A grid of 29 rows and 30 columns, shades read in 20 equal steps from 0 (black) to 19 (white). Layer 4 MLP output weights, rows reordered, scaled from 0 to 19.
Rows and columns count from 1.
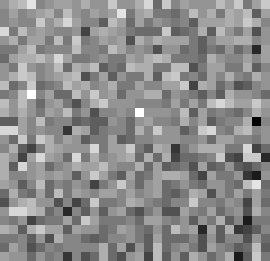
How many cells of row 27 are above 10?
6
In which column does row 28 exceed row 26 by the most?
29
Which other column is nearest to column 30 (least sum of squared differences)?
26
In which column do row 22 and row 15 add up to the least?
8
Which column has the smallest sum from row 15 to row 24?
20
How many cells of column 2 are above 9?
20
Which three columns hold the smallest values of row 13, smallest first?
11, 22, 27
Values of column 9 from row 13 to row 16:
9 7 13 11
